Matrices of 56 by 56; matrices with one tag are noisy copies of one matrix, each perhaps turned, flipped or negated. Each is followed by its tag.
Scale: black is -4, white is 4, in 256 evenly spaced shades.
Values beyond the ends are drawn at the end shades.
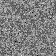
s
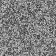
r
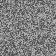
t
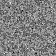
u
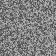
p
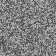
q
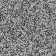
u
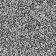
t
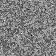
q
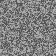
u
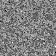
u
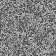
q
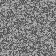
s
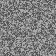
s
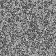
r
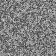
q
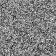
q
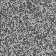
q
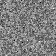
s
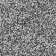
r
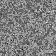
q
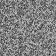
p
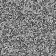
u
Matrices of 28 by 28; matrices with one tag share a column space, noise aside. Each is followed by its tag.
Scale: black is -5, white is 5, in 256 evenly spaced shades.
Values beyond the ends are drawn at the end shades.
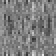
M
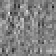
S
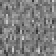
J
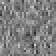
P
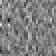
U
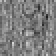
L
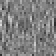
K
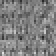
J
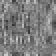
M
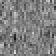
P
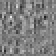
S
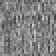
K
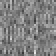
J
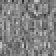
L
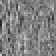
K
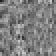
J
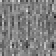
L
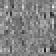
S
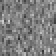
J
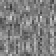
K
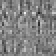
S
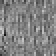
M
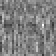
K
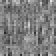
M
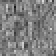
L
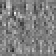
S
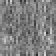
M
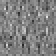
P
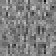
P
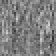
K
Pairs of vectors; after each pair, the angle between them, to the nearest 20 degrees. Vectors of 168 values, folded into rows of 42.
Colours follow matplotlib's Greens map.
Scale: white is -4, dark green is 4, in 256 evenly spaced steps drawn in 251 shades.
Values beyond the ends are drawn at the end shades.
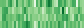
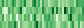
120 degrees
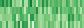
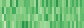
80 degrees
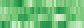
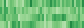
140 degrees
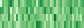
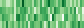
80 degrees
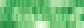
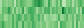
80 degrees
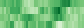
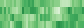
160 degrees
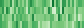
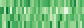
80 degrees
